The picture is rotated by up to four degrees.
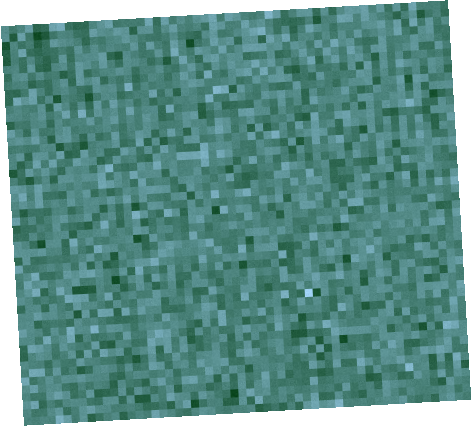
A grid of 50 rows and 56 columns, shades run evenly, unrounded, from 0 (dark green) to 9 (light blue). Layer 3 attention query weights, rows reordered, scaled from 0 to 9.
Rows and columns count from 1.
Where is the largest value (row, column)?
36, 37
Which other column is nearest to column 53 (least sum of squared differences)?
5
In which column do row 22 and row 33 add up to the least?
13
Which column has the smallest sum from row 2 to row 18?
6
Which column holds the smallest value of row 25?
26
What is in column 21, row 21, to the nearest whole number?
3
